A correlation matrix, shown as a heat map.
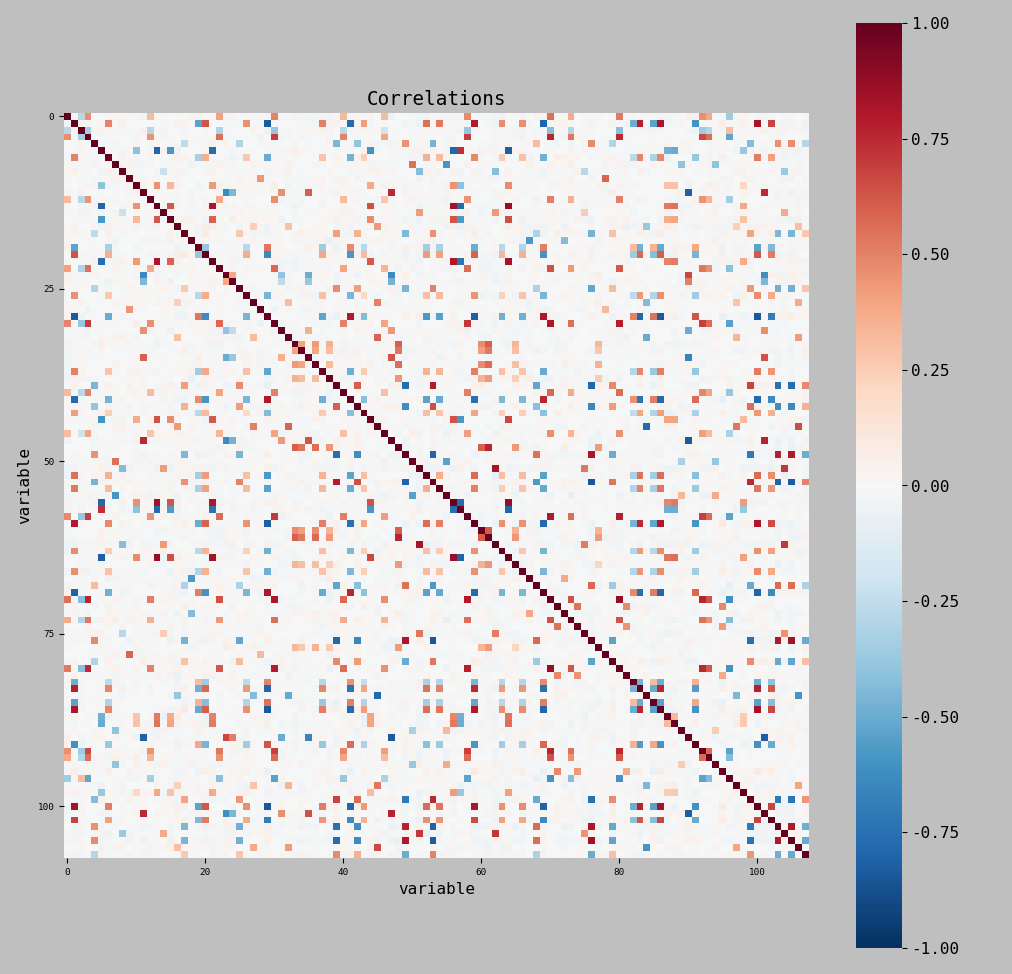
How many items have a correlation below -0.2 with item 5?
10
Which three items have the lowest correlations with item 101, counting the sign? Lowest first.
90, 23, 24
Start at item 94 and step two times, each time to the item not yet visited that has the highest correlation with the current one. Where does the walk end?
89
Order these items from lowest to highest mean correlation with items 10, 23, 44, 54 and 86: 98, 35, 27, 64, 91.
91, 35, 27, 98, 64
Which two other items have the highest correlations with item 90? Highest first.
23, 24
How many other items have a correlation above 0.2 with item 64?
9
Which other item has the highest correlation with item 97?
45
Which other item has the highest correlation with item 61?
48
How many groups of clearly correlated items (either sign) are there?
12
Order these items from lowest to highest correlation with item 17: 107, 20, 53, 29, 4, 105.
105, 4, 29, 20, 107, 53
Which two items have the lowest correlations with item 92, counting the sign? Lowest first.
96, 2
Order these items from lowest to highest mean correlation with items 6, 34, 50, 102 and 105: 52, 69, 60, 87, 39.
69, 39, 87, 60, 52
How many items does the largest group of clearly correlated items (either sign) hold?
22
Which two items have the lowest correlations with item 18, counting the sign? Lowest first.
67, 72
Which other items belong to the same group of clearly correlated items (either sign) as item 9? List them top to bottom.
28, 78
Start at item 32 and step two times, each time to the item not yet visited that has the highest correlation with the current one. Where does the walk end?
106
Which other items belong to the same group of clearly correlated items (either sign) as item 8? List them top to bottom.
14, 51, 62, 75, 104
